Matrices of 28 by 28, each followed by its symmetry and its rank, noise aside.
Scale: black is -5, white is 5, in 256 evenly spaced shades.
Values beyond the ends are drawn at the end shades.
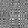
no symmetry, rank two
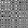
no symmetry, rank two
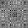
symmetric, rank two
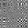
symmetric, rank one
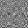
symmetric, rank two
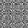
antisymmetric, rank two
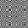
symmetric, rank one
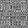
no symmetry, rank three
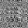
antisymmetric, rank two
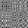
symmetric, rank one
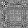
symmetric, rank three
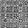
symmetric, rank three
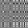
no symmetry, rank one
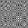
symmetric, rank two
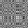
symmetric, rank one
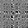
symmetric, rank three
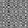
no symmetry, rank one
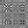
symmetric, rank two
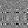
no symmetry, rank one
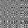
antisymmetric, rank two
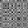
symmetric, rank two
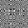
antisymmetric, rank two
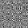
no symmetry, rank three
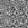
antisymmetric, rank two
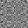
no symmetry, rank three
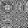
symmetric, rank three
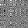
no symmetry, rank three
